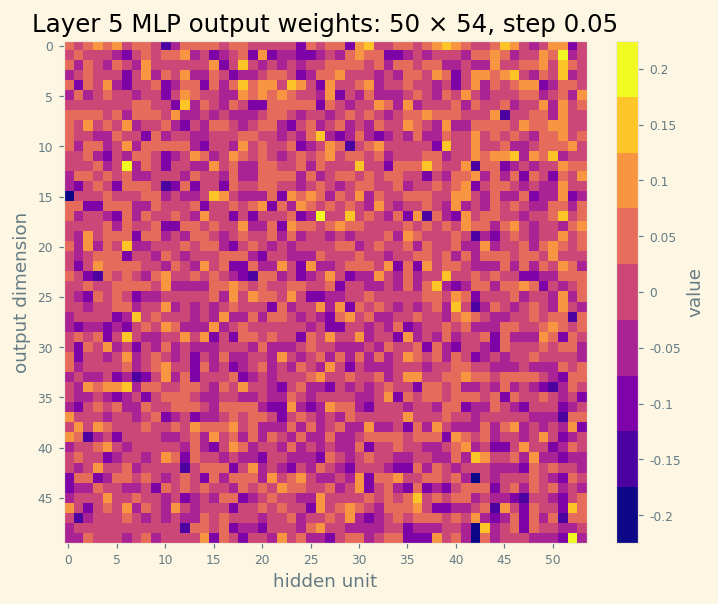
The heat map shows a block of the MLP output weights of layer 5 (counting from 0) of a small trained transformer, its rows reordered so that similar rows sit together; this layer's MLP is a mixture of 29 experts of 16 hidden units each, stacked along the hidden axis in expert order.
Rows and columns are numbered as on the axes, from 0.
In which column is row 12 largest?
6
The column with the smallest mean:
1
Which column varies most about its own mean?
51
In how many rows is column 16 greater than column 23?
15
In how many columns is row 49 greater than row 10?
18
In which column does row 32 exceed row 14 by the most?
10
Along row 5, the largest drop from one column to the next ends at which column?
28
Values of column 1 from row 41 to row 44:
0.05 -0.05 0.05 -0.05
